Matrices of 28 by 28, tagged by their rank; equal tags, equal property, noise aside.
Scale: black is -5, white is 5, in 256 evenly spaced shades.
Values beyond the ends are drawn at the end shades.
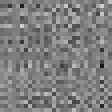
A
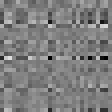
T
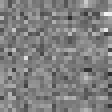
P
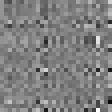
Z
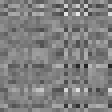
T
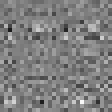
P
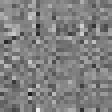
P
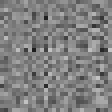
P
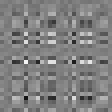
T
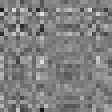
Z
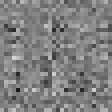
P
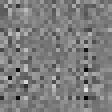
A
